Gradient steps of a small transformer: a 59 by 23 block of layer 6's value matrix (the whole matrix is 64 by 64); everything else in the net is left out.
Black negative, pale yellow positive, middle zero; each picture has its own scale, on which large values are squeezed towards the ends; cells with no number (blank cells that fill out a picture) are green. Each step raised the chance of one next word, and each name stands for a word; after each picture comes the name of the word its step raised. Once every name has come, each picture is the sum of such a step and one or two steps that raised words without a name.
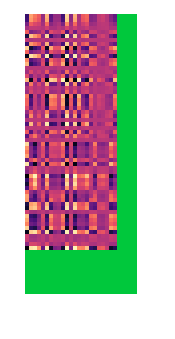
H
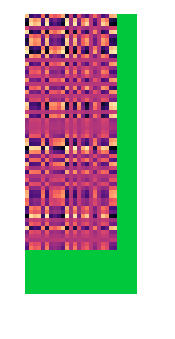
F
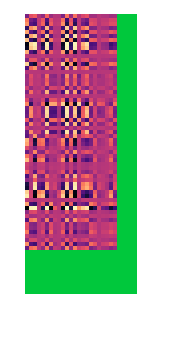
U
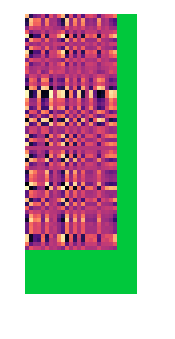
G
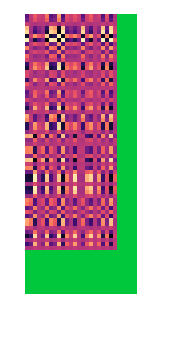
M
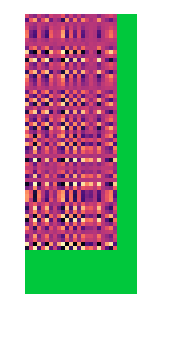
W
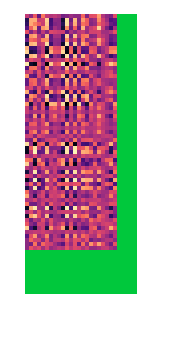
F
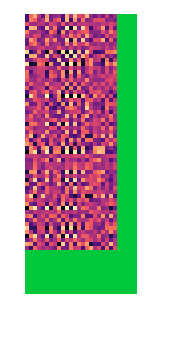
W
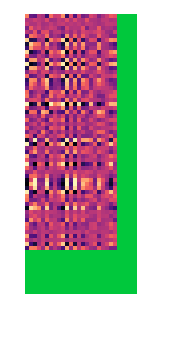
U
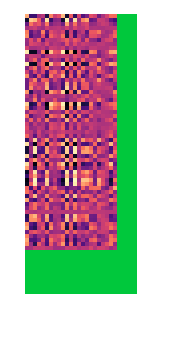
G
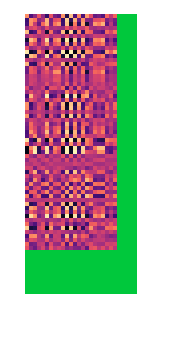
F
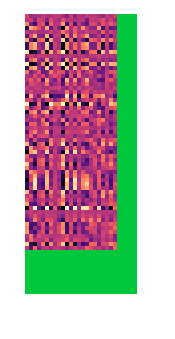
U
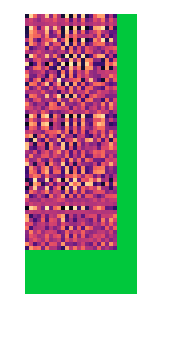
H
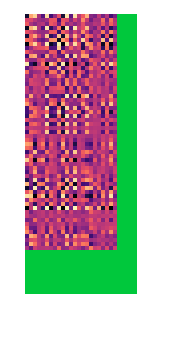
U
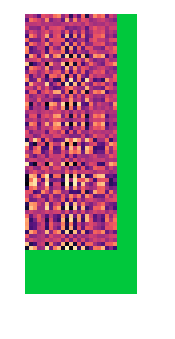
H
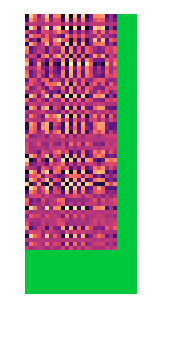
M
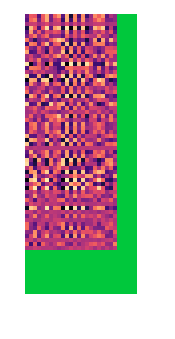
M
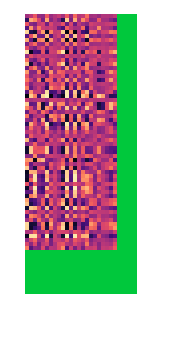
M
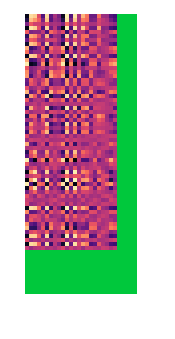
M
